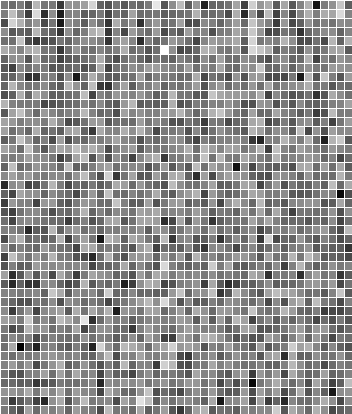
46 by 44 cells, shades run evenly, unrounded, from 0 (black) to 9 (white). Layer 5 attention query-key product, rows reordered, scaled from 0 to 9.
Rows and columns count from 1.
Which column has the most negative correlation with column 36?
18
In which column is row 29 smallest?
12
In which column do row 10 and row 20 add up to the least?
13
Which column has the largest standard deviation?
32
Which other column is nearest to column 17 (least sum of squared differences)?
29
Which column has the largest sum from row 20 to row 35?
14
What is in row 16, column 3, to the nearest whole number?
7
